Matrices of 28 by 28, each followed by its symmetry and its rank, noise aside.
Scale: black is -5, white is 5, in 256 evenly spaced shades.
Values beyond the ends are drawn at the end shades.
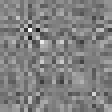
symmetric, rank three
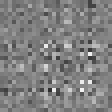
symmetric, rank four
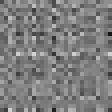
no symmetry, rank three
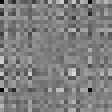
symmetric, rank two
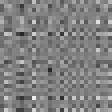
no symmetry, rank two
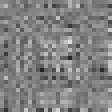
no symmetry, rank three
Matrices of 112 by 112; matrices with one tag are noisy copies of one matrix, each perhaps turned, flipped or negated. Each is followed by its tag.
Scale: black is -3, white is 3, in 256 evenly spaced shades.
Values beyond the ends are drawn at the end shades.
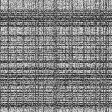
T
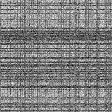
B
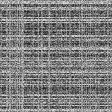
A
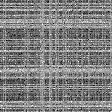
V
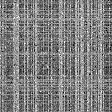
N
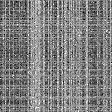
B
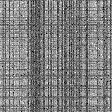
B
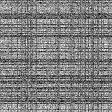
N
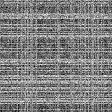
N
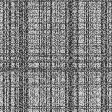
V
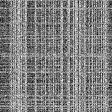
T
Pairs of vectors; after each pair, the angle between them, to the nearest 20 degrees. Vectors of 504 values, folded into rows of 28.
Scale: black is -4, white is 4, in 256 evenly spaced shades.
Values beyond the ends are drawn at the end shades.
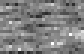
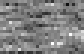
20 degrees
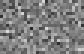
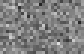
140 degrees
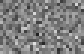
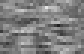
80 degrees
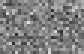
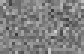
40 degrees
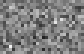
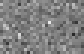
100 degrees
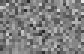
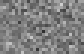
60 degrees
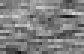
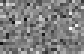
80 degrees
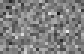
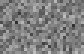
80 degrees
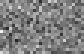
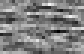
80 degrees
